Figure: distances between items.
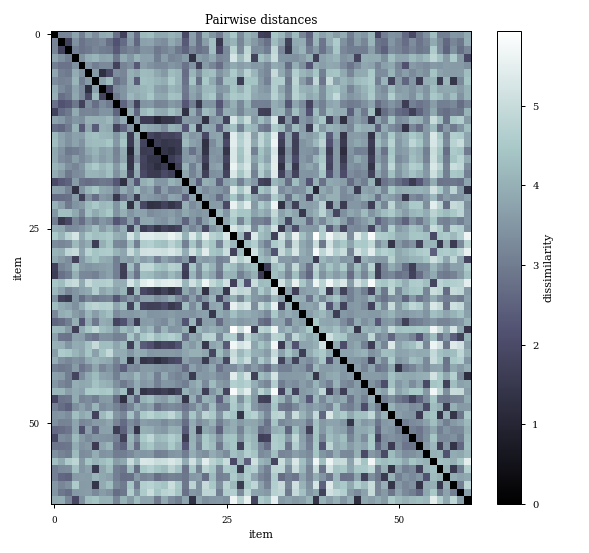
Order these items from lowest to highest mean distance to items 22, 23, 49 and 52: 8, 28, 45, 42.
42, 45, 8, 28
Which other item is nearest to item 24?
1
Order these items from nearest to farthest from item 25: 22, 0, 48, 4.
22, 48, 4, 0
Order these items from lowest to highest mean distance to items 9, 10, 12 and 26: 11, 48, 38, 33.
48, 11, 33, 38
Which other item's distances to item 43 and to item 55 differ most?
50
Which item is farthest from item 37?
38
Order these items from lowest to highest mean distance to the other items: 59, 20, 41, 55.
20, 59, 41, 55
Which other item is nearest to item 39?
59
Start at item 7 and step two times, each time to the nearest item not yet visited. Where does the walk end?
8
